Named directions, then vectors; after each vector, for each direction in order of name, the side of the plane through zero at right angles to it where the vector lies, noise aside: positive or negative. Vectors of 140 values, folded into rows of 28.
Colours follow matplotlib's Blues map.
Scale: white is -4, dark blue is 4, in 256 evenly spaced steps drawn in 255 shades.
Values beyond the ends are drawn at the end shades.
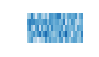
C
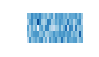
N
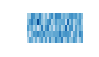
positive, positive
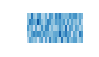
positive, positive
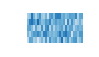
positive, positive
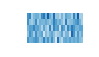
negative, negative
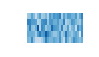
positive, negative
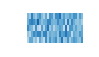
positive, positive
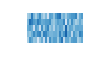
positive, positive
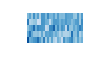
negative, negative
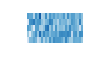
positive, positive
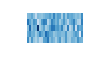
positive, negative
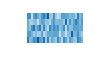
negative, negative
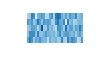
positive, positive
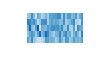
positive, negative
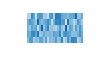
positive, positive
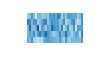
positive, negative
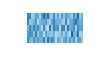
negative, negative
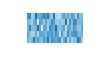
negative, negative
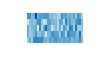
negative, positive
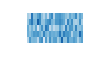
positive, positive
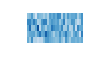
positive, negative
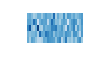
positive, negative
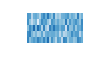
negative, negative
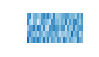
negative, negative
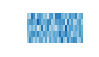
positive, positive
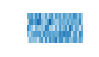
positive, positive
